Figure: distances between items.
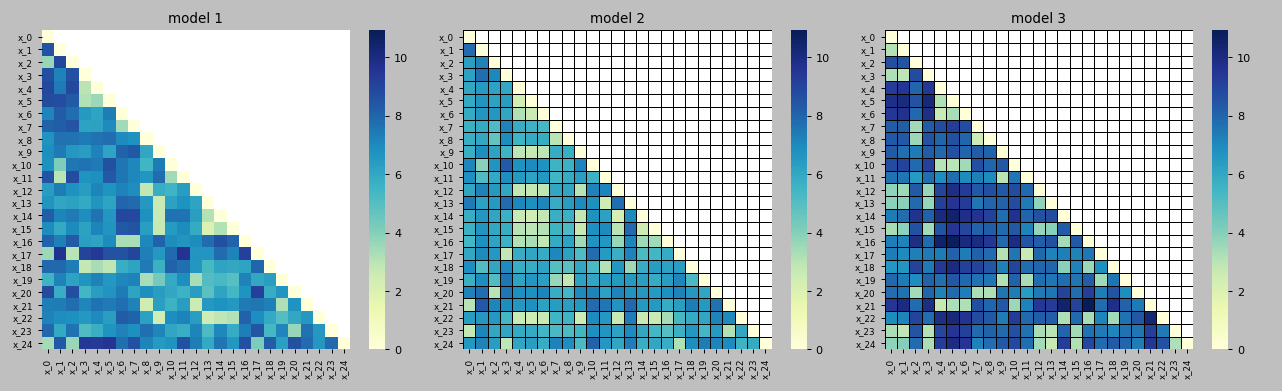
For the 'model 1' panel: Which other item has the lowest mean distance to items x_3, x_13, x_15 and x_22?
x_9
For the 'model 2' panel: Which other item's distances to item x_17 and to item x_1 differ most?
x_3
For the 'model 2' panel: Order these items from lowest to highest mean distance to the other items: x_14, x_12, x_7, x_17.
x_14, x_12, x_7, x_17
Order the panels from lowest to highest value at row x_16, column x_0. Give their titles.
model 2, model 3, model 1
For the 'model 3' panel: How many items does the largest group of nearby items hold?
8
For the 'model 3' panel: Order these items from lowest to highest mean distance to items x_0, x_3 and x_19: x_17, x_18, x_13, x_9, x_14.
x_13, x_17, x_9, x_18, x_14
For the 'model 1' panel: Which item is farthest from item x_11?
x_17
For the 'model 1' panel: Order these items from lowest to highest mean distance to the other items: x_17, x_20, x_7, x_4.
x_20, x_4, x_7, x_17
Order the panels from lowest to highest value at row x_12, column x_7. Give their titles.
model 2, model 1, model 3
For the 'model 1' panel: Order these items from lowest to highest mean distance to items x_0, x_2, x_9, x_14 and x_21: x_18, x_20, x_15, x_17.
x_15, x_17, x_18, x_20
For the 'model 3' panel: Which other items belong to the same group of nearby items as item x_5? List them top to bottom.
x_4, x_6, x_10, x_21
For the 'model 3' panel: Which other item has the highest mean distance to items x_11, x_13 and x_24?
x_5
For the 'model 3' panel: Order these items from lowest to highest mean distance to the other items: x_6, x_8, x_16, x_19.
x_19, x_8, x_6, x_16
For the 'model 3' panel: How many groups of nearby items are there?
5
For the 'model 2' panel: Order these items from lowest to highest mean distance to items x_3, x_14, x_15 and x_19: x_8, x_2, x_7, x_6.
x_6, x_8, x_7, x_2
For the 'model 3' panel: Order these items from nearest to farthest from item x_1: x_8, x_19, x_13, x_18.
x_13, x_18, x_19, x_8
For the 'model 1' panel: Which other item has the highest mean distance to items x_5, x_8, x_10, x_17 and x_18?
x_1
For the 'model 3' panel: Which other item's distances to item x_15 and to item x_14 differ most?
x_24
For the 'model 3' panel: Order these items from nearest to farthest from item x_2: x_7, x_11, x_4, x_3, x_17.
x_7, x_11, x_17, x_4, x_3
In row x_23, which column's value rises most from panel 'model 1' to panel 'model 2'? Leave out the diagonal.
x_20
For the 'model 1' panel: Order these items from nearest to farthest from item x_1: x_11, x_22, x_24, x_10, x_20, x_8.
x_11, x_10, x_20, x_22, x_8, x_24
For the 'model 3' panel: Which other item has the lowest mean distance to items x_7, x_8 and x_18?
x_20
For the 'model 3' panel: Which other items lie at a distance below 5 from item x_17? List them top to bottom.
x_9, x_11, x_19
